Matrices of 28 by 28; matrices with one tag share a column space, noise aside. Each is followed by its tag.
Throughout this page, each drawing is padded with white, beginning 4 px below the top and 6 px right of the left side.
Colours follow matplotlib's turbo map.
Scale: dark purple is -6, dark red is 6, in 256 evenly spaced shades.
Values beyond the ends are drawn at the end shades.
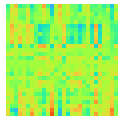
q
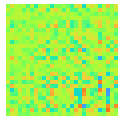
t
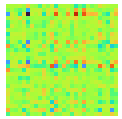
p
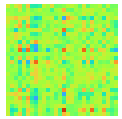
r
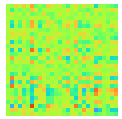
t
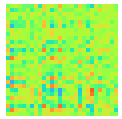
t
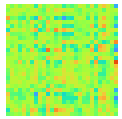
r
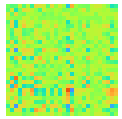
t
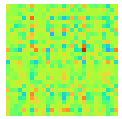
r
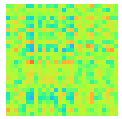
r
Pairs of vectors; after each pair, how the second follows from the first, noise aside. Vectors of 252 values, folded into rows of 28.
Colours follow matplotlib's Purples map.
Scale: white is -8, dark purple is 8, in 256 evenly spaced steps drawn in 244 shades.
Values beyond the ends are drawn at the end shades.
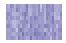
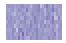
partly zeroed.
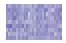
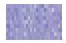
partly zeroed.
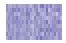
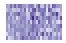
negated, scaled up.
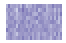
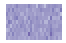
reversed, negated, partly zeroed.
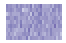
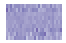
reversed, negated, partly zeroed.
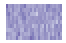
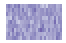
wrapped around.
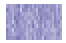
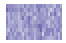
wrapped around.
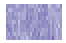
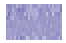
wrapped around, partly zeroed.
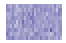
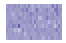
wrapped around, partly zeroed.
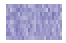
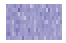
partly zeroed.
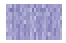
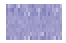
wrapped around, partly zeroed.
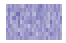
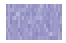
negated, shrunk.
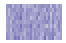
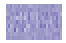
wrapped around, partly zeroed.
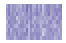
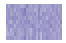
reversed, negated, shrunk.
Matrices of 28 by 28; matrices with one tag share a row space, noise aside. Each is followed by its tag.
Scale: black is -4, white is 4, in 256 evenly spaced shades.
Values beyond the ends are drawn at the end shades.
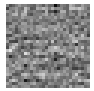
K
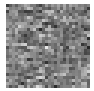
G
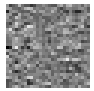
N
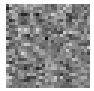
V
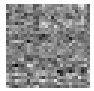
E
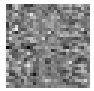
N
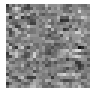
N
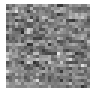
E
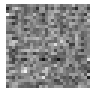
K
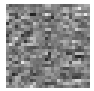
N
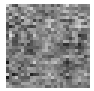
N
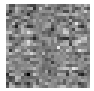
N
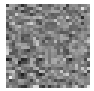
V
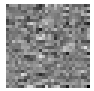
G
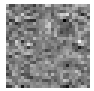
N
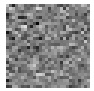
V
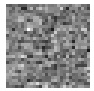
G
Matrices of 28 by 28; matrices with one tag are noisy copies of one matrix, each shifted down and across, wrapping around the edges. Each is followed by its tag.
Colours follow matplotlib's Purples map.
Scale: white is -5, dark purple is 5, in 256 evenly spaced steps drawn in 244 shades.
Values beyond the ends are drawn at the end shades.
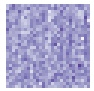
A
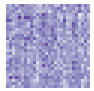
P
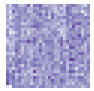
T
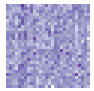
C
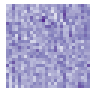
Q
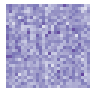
P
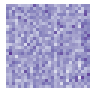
C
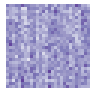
T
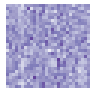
A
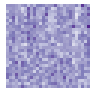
A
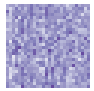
A
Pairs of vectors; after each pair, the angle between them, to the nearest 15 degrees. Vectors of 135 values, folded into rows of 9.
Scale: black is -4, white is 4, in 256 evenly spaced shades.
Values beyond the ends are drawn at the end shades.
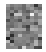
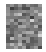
75 degrees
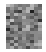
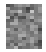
135 degrees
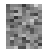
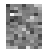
45 degrees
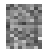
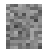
90 degrees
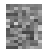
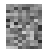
165 degrees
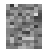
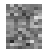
120 degrees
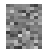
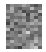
45 degrees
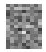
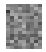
90 degrees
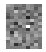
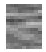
90 degrees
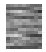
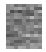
135 degrees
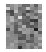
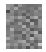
60 degrees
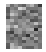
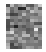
150 degrees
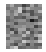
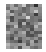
90 degrees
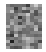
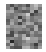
30 degrees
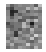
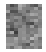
60 degrees
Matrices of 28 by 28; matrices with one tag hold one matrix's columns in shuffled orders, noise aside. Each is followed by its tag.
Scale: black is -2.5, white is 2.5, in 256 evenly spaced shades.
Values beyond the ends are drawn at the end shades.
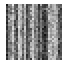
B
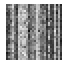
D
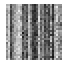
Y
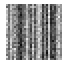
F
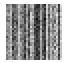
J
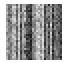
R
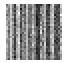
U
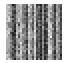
R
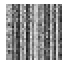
R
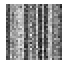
F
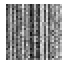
Y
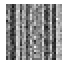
D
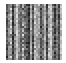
F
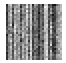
U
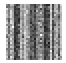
F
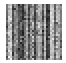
Y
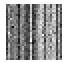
U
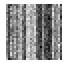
B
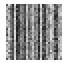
B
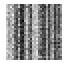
F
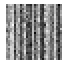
R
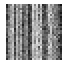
U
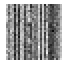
R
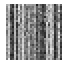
R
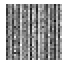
D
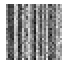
B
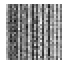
J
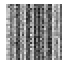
F
